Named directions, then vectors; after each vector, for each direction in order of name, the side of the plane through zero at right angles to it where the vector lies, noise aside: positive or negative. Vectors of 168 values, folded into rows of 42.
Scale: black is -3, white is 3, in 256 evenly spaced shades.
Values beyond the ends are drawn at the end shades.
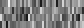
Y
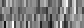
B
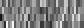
positive, negative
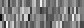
positive, negative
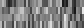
negative, negative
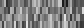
negative, negative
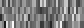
positive, negative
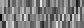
positive, negative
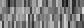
negative, negative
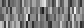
positive, negative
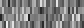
positive, negative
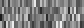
positive, negative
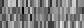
positive, positive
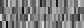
negative, positive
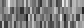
positive, positive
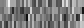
positive, positive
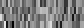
negative, positive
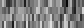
negative, negative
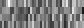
positive, positive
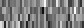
positive, negative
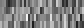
negative, negative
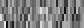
negative, positive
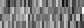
negative, negative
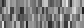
positive, positive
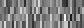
negative, negative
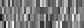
positive, negative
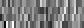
positive, negative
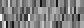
negative, positive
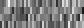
positive, positive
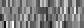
positive, negative
